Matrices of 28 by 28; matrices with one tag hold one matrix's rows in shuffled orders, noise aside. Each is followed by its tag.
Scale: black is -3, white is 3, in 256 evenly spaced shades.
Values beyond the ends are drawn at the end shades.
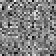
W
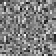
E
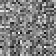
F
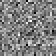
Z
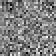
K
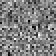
W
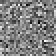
F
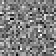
F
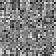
F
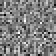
E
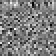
W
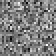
K
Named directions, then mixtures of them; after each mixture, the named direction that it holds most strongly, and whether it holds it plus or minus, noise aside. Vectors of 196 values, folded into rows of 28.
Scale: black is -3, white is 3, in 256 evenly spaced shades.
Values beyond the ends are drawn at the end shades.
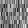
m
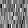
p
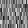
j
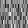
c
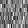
p, minus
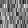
m, minus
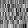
m, minus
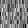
m, minus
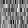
m, minus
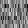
c, plus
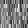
m, minus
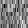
m, plus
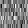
p, plus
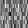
c, minus
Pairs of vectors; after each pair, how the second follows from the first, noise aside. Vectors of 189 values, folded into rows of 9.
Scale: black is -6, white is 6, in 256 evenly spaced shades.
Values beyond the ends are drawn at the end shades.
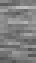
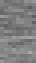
wrapped around, shrunk.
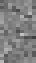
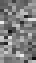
wrapped around, negated, scaled up.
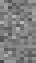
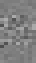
wrapped around, negated, partly zeroed.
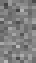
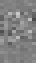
wrapped around, negated, partly zeroed.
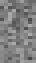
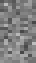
reversed, negated.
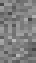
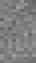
wrapped around, shrunk.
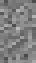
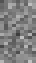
reversed, negated.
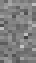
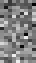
negated, scaled up.
